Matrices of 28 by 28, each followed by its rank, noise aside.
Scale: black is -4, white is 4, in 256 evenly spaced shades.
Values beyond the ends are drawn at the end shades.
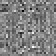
six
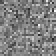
eight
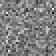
eight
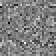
five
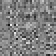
six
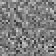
six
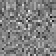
seven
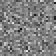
six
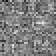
seven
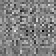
five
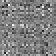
five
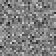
seven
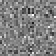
five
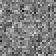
seven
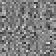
eight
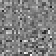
five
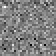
six
